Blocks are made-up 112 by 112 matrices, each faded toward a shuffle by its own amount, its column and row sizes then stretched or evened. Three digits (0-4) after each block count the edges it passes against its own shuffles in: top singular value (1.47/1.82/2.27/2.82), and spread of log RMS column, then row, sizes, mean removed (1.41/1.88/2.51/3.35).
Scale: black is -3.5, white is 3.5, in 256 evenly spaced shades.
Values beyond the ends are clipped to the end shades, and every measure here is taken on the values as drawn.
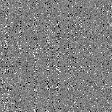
1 3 2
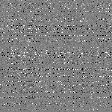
1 2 4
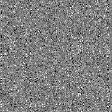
2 3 0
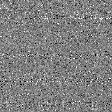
0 0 3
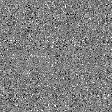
1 1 2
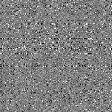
3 0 3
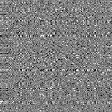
4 1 3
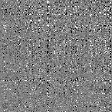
2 3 3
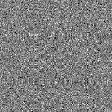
3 1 0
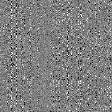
3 4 0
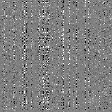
3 4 2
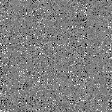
0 3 2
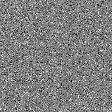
0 1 1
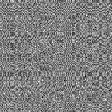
4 0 1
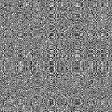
4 3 2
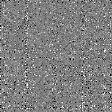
0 3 3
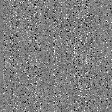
1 3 0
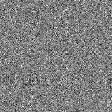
2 1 1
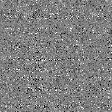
0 2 3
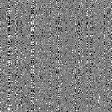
4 4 0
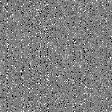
2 3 0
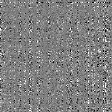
2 4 3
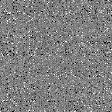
0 2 3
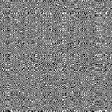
4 2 3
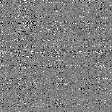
1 3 4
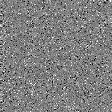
2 1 0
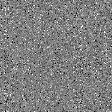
0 2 1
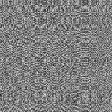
4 2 0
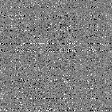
1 3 3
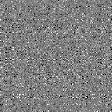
3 1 3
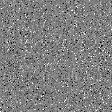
2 1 0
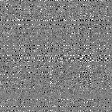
3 2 4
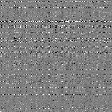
4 2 4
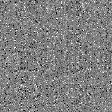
2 2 0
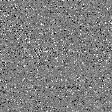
0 0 2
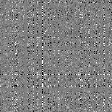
3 4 3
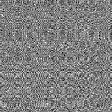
4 1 2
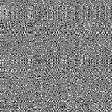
4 0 3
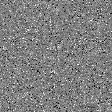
1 0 0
